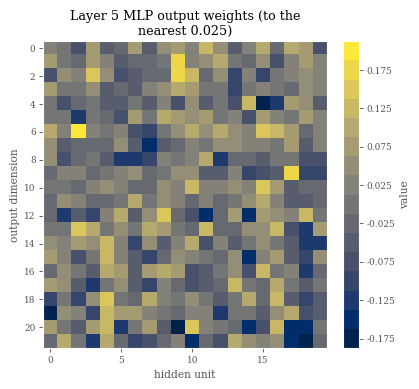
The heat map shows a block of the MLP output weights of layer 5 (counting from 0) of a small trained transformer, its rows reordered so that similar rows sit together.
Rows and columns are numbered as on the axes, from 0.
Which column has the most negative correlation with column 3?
13
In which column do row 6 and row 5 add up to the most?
15
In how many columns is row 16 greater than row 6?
7
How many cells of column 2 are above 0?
7
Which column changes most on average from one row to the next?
14
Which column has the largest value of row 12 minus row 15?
18
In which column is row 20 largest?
10
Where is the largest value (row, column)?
6, 2
